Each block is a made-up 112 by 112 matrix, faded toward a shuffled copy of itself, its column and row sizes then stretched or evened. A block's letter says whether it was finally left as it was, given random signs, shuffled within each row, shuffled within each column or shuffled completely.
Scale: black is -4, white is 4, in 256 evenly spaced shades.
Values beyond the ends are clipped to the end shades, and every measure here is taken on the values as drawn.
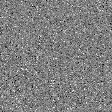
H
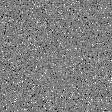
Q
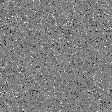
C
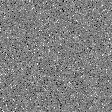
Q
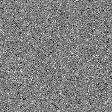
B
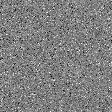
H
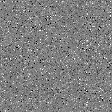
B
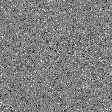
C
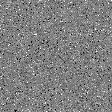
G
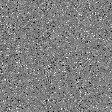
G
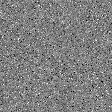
Q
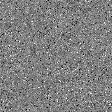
H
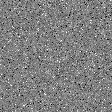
Q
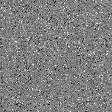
B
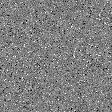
Q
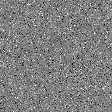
H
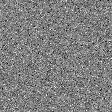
Q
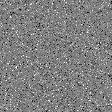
C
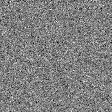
C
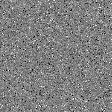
H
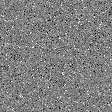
Q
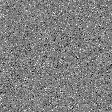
C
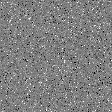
H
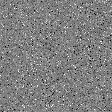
H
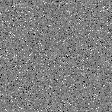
C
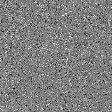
B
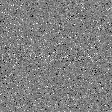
C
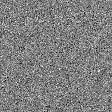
C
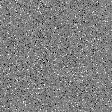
H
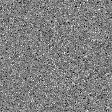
H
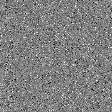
G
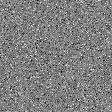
C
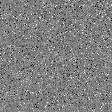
C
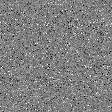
C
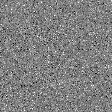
G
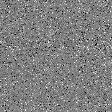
G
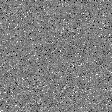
C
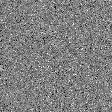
H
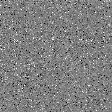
B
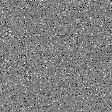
G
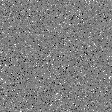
C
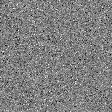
Q
